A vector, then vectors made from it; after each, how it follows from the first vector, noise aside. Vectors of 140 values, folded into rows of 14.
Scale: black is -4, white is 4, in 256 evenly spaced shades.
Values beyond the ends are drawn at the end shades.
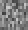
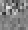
partly zeroed.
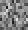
sign-scrambled.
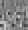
wrapped around, negated, partly zeroed.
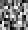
reversed, scaled up.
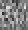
copied.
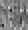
reversed, negated, partly zeroed.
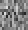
sign-scrambled.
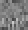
partly zeroed.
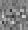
reversed, negated, partly zeroed.
